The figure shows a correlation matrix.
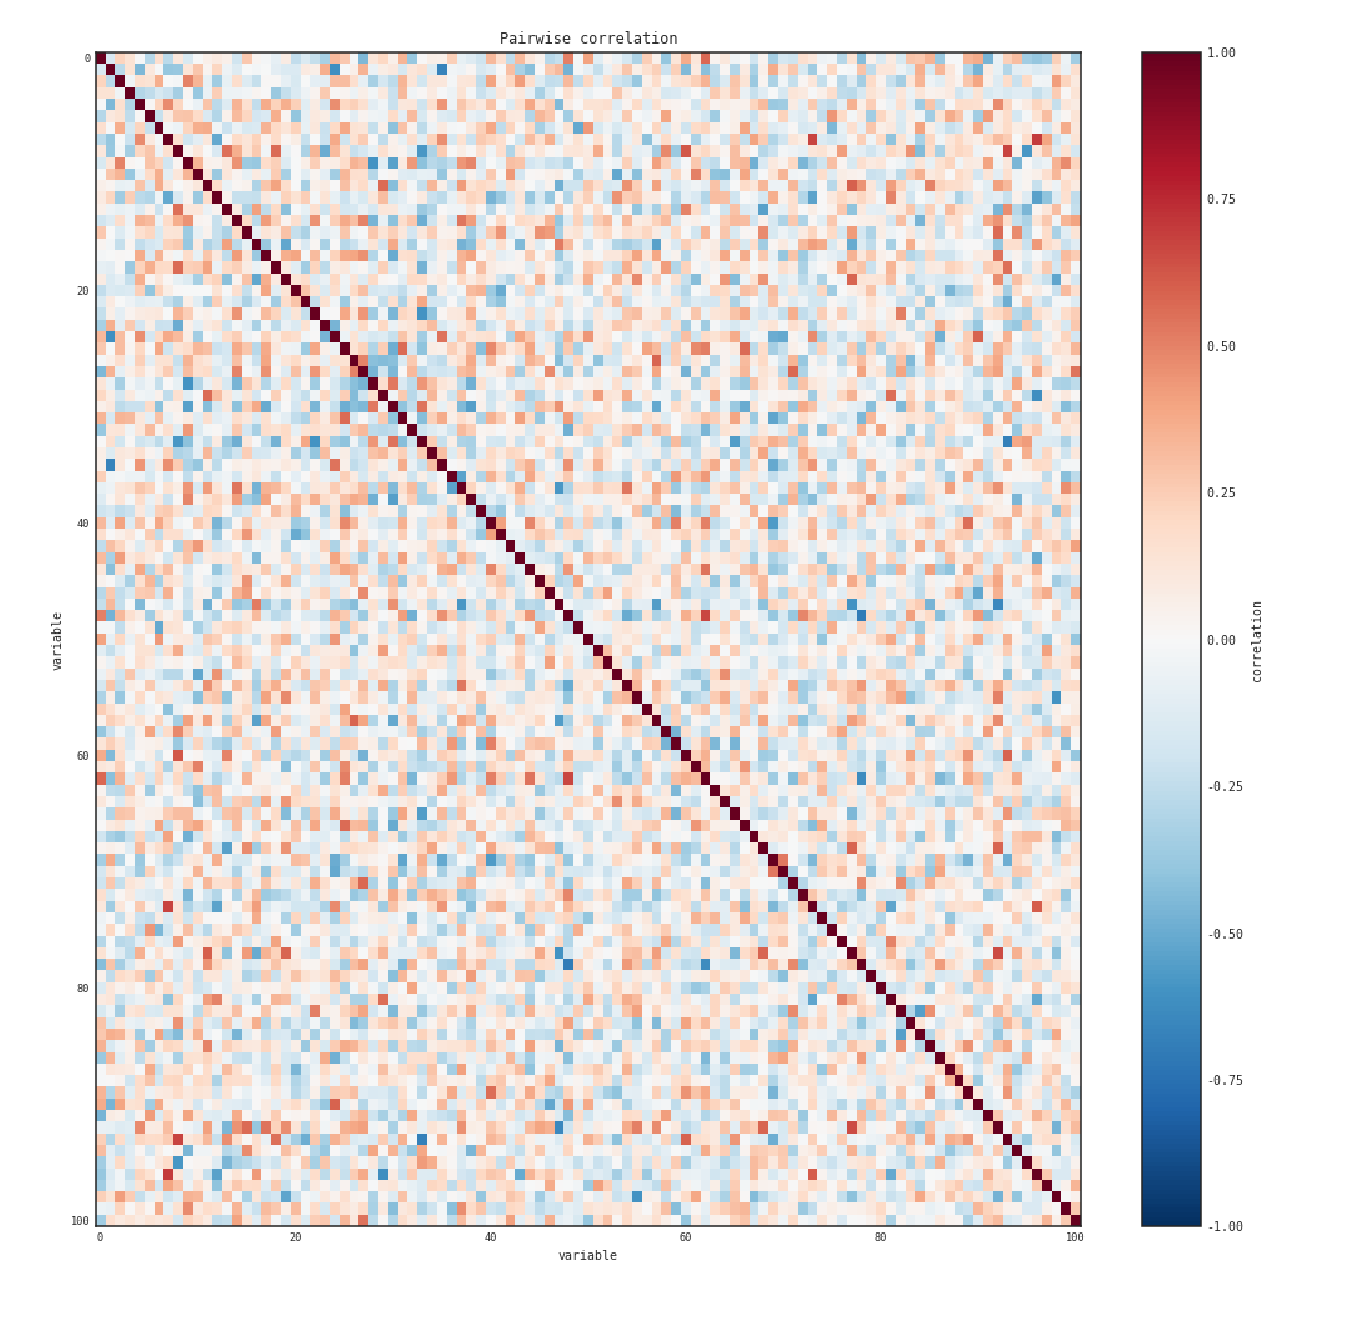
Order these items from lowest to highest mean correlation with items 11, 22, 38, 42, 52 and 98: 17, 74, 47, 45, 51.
45, 47, 74, 51, 17
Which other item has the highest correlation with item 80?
32
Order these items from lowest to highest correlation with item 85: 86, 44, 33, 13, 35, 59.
33, 86, 59, 35, 13, 44
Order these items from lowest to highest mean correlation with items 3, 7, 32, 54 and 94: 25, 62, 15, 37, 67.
62, 25, 67, 15, 37
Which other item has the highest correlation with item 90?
24
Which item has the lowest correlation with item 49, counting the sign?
6
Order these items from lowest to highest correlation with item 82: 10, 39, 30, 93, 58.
30, 10, 39, 58, 93
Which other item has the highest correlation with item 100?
27
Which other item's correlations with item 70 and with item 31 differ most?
69
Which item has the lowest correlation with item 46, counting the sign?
90
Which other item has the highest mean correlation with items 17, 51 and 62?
25
